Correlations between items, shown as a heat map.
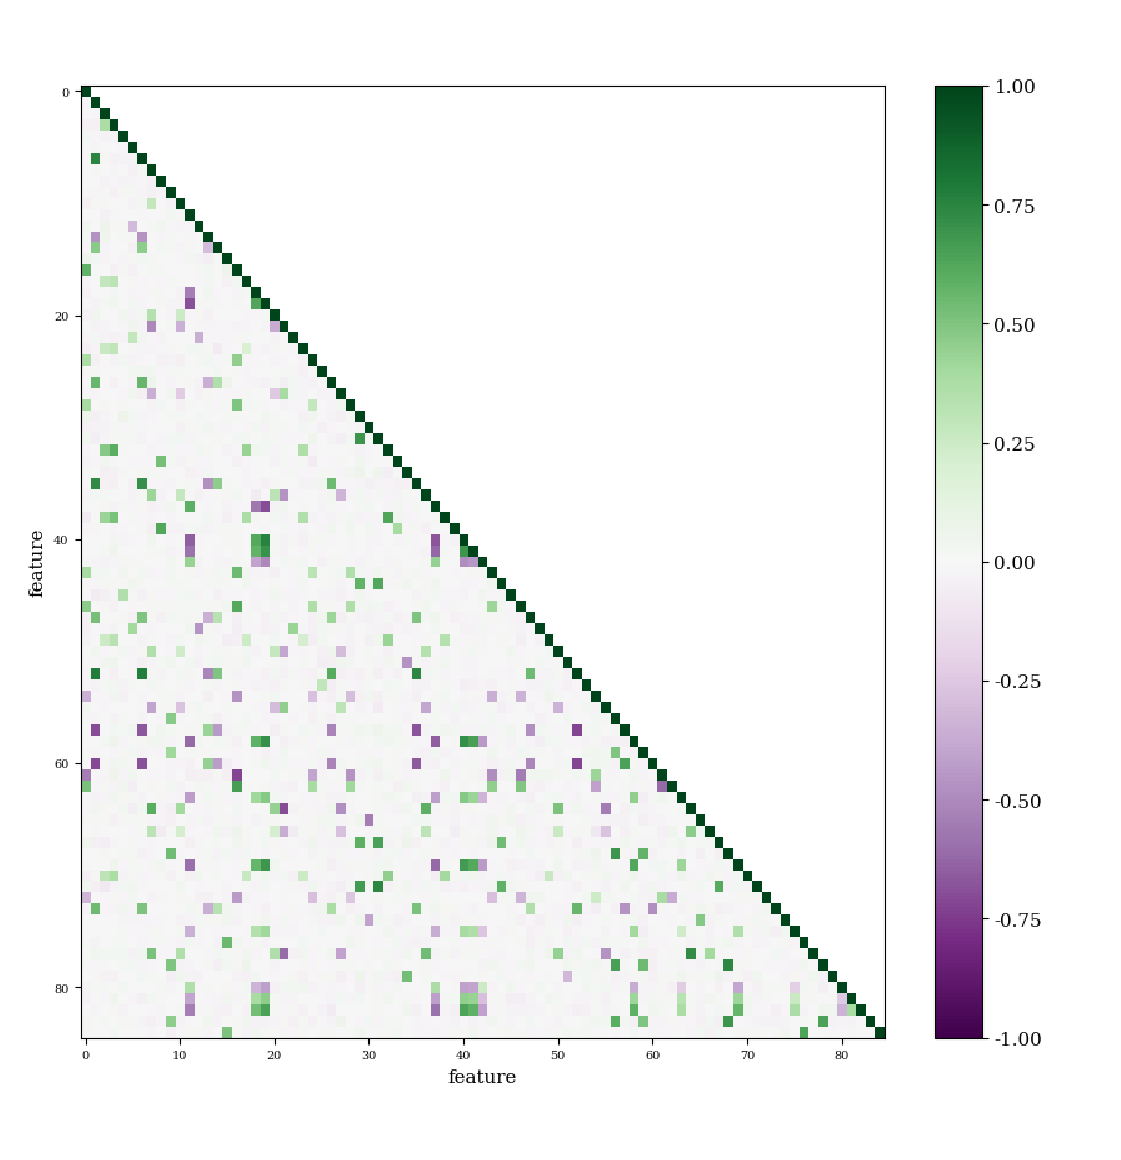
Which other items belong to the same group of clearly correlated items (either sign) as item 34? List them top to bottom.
51, 79
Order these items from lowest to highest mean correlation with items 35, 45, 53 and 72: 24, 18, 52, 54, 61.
24, 18, 54, 61, 52
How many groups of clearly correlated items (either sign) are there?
14
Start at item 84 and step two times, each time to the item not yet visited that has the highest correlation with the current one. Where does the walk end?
15
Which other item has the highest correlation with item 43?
16
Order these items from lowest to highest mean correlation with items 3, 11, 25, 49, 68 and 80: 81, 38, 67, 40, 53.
40, 81, 67, 53, 38
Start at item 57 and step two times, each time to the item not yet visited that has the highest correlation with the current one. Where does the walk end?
13
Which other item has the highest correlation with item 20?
64
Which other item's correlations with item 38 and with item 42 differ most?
32
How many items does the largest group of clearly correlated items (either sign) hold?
14
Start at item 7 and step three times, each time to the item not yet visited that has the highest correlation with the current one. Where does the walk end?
36
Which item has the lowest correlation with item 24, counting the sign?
61
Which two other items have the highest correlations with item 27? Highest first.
21, 55
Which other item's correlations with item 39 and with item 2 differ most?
8
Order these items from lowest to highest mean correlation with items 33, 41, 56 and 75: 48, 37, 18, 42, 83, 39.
37, 42, 48, 39, 83, 18
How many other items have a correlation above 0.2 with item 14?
7
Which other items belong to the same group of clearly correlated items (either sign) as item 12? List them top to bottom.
5, 22, 48
